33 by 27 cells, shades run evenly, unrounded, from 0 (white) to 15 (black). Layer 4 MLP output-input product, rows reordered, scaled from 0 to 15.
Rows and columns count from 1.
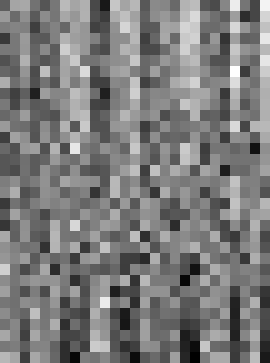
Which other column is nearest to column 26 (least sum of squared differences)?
21
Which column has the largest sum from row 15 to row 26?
4
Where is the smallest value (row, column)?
7, 24
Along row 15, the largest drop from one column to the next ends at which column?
19
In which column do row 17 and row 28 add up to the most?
27
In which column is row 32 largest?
20
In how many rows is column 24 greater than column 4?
11
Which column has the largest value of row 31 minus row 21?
8
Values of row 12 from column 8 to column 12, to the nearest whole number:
10 3 10 10 6
